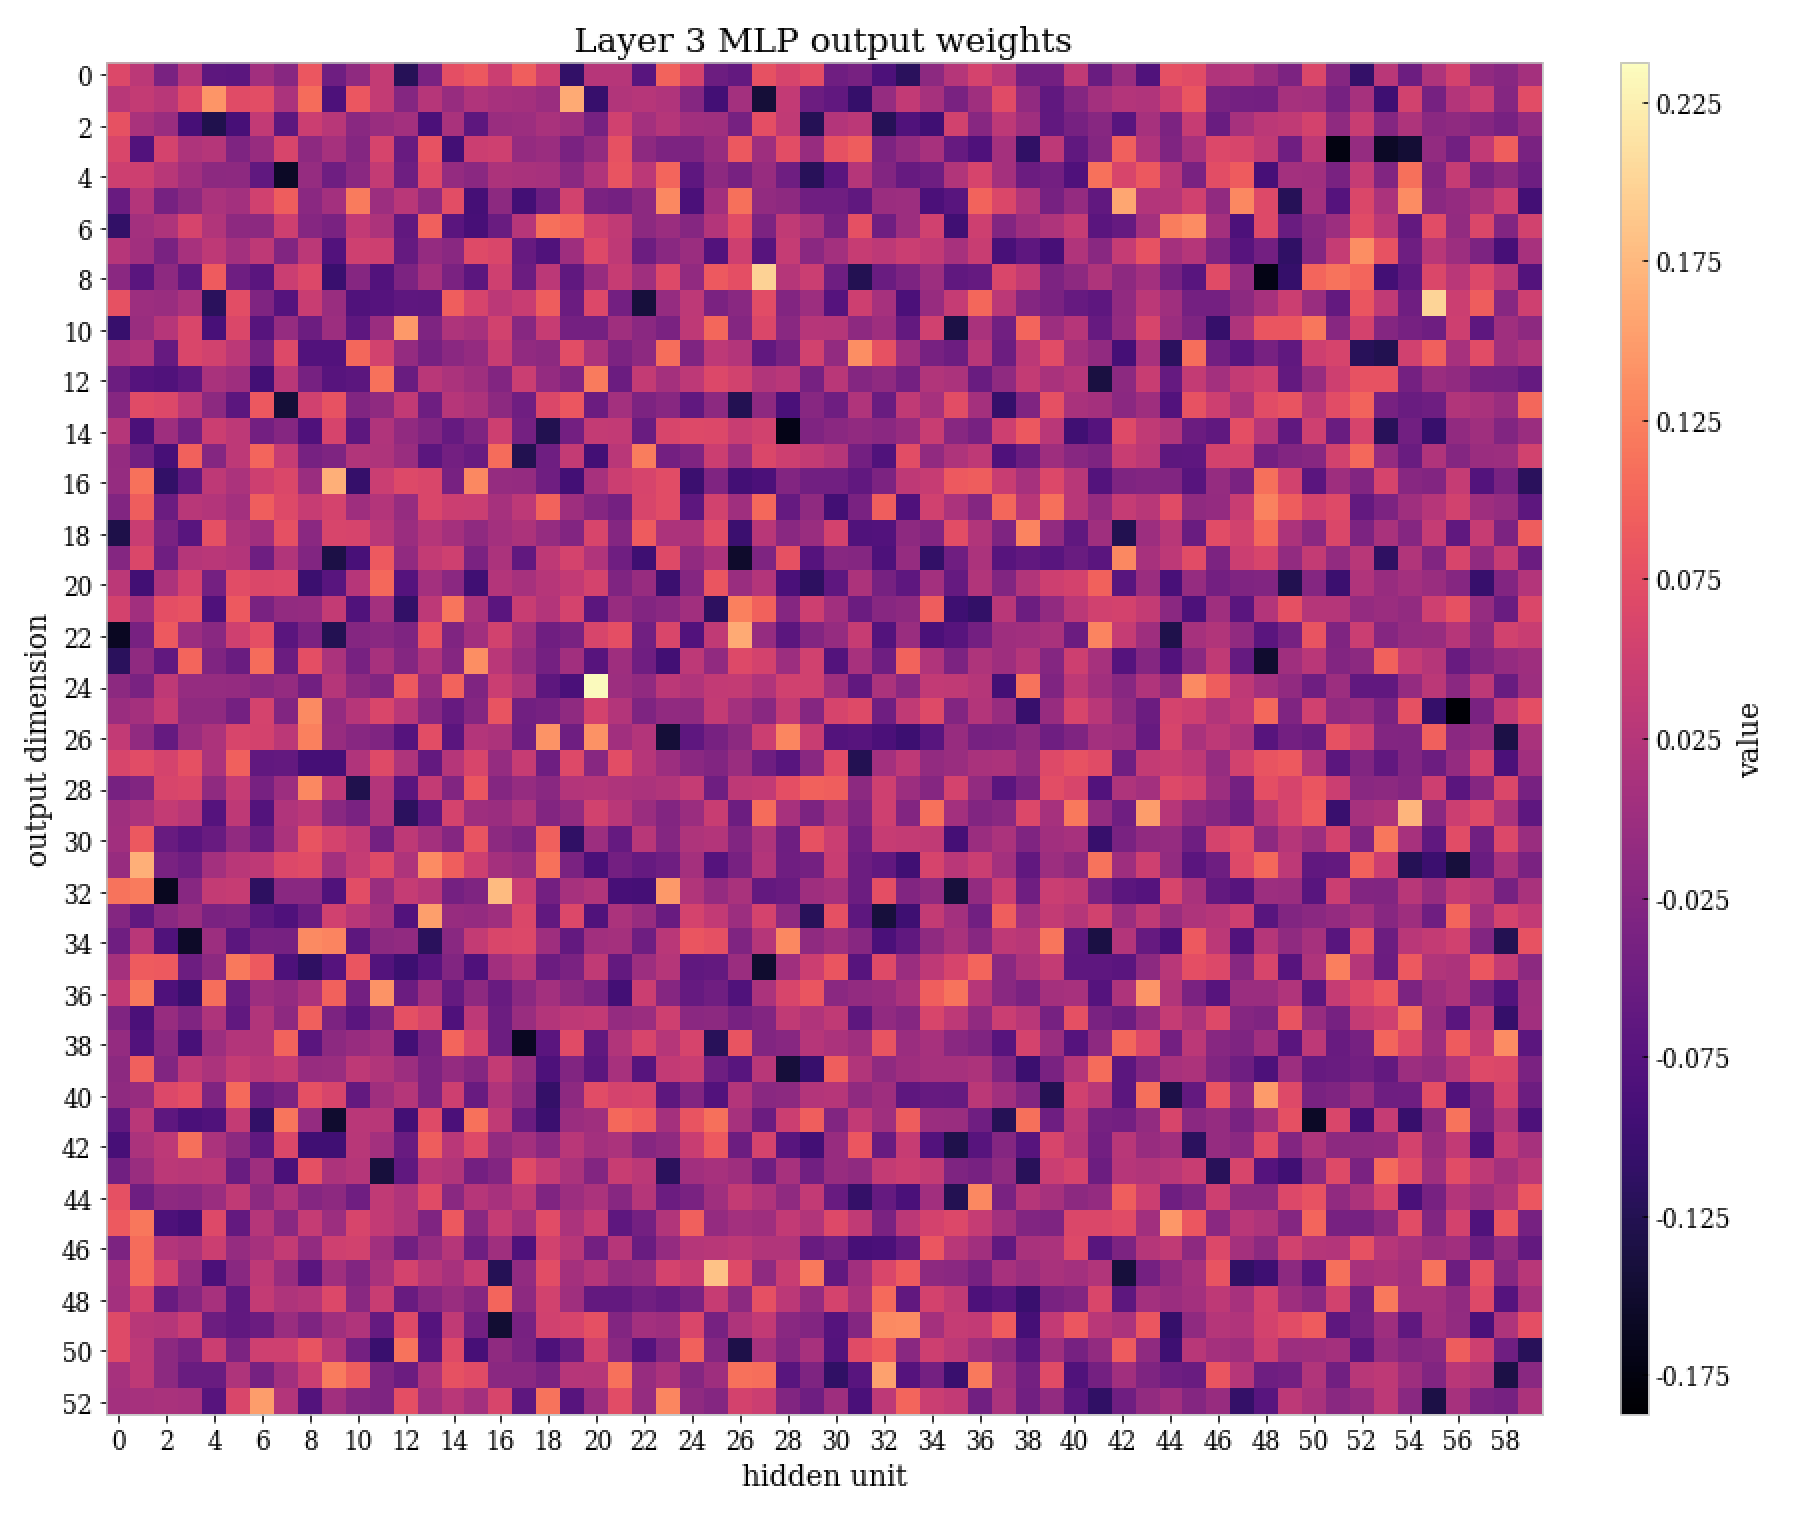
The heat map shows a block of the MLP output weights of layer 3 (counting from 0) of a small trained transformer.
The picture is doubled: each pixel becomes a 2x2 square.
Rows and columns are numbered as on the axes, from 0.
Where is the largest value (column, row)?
20, 24
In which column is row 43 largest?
53
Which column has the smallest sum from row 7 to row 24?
44
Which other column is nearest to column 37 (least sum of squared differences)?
17
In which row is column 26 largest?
22
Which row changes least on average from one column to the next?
46
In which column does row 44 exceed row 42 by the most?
36
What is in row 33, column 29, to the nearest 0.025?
-0.125
